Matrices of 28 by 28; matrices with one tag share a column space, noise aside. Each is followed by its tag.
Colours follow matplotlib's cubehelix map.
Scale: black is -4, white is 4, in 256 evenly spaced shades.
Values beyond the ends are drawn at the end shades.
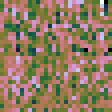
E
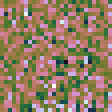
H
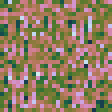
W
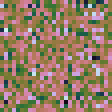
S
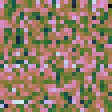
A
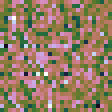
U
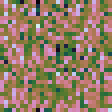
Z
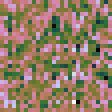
W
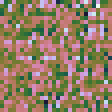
S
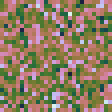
A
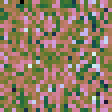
A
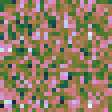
W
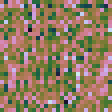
S
